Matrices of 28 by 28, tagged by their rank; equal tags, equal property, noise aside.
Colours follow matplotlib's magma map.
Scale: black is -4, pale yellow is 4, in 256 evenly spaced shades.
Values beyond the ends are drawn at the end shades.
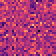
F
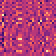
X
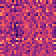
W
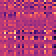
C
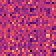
F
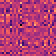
X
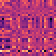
C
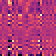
C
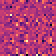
X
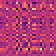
C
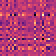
C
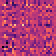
W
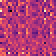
X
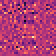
W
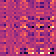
C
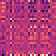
C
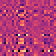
C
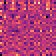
X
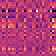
C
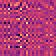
C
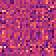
F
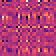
C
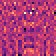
W
